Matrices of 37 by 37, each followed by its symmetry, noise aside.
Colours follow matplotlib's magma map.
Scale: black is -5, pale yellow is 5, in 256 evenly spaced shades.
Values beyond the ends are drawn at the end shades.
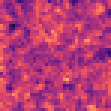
no symmetry.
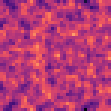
mirrored top to bottom.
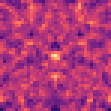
mirrored left to right.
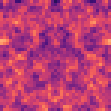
mirrored left to right.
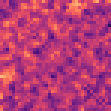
symmetric.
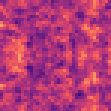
mirrored top to bottom.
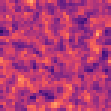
antisymmetric.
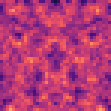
mirrored left to right.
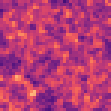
symmetric across the other diagonal.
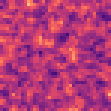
no symmetry.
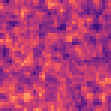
antisymmetric.
